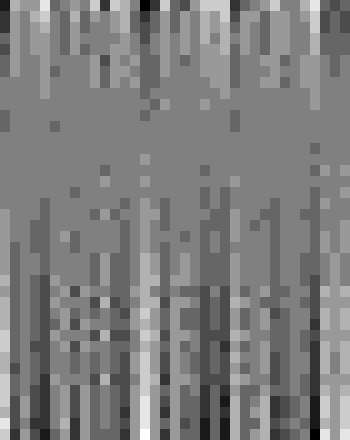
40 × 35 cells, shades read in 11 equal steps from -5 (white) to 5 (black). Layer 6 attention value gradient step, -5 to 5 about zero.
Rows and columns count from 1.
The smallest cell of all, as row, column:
40, 15
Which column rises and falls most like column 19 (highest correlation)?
25
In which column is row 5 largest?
1
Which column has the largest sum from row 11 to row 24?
32
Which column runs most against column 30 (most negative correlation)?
3
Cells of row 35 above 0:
14
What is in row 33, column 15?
-3
